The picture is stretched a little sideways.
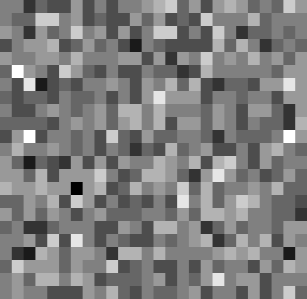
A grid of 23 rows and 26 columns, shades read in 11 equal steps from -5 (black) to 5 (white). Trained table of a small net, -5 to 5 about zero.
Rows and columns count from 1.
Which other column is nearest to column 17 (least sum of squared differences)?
11
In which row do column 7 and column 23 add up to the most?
19
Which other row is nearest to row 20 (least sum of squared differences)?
9
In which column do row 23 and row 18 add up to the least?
18
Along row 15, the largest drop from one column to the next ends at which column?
7
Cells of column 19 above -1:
15
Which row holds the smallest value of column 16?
6
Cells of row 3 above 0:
8
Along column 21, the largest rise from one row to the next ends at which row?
4
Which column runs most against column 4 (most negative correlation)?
17
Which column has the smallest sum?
12
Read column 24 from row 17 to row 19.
-1 -1 -2
